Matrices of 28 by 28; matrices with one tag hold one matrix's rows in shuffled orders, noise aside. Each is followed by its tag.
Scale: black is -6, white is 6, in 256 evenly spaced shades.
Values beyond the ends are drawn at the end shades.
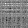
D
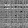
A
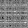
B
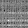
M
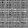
B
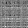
D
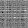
B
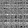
A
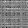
D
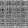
B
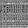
M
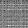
M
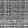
B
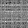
D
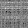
D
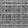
D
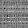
M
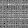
M
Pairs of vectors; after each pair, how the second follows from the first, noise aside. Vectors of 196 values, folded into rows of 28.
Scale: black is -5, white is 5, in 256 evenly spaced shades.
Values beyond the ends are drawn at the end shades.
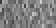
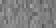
negated, shrunk.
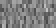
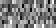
reversed, scaled up.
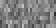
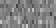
wrapped around, partly zeroed.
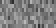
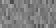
shrunk.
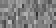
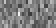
reversed, negated.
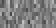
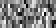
reversed, scaled up.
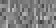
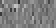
reversed, negated, partly zeroed.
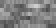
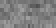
negated, shrunk.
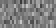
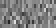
reversed, negated.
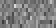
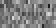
wrapped around.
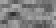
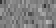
wrapped around, partly zeroed.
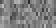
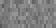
negated, shrunk.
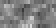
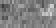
wrapped around, partly zeroed.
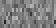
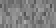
reversed, shrunk.
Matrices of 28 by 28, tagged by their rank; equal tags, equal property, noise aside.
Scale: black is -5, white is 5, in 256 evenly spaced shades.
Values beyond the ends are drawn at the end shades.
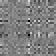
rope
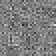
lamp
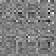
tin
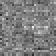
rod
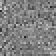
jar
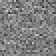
jar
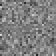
jar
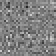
lamp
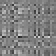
rope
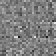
lamp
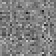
lamp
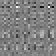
rope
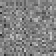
lamp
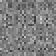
rod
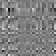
rope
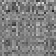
rod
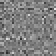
rod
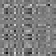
rope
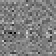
rod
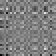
rope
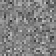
lamp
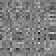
tin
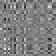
rope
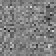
lamp
